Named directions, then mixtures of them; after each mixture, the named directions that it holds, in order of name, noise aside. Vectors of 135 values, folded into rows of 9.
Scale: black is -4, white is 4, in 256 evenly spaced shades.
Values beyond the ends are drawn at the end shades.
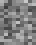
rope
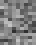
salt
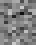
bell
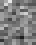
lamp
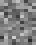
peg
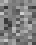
lamp, rope, salt.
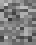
lamp, peg.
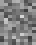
peg, salt.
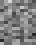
bell, lamp.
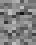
bell.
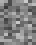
rope.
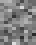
bell, lamp.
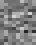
bell, rope, salt.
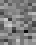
salt.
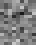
bell.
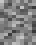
bell, rope, salt.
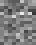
bell, rope.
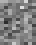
bell, lamp, rope.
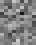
bell, salt.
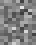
bell, lamp.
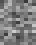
rope, salt.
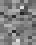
bell, salt.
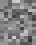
bell, peg.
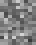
peg.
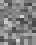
peg, salt.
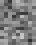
bell, lamp, peg.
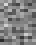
lamp, peg, salt.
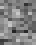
salt.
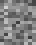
rope.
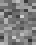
peg.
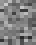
lamp, peg, salt.
